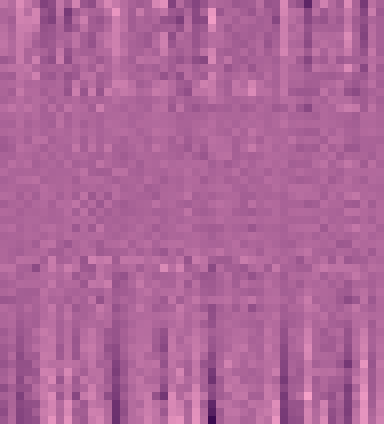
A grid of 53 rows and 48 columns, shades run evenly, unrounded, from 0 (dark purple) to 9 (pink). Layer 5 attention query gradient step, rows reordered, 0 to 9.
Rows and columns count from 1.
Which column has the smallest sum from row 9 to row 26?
39
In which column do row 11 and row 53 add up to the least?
27
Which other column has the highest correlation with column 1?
44
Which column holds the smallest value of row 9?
46
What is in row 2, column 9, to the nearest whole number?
3
